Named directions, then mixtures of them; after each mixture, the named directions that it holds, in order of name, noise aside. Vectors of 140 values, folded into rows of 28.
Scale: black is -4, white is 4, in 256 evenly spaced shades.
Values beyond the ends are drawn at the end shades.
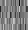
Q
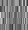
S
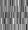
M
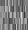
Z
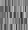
Z.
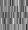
M.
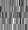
M, Q.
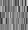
M, S.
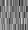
Q, Z.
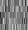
S, Z.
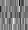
M, Q.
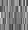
S.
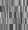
S, Z.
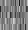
Q.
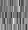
M, Q.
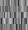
M, Z.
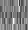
M, Q.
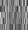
S.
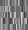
M, Z.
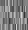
Z.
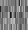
Q, Z.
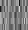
Q, S.
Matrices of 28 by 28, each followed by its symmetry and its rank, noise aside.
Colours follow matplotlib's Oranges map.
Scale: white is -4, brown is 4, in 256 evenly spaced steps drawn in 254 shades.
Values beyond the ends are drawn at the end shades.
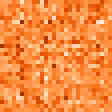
no symmetry, rank five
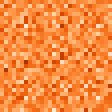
symmetric, rank three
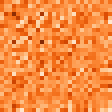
symmetric, rank five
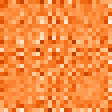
symmetric, rank three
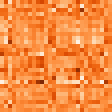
no symmetry, rank three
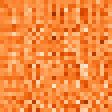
no symmetry, rank three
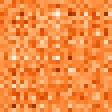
symmetric, rank three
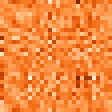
no symmetry, rank four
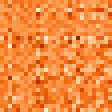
no symmetry, rank three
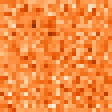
no symmetry, rank five
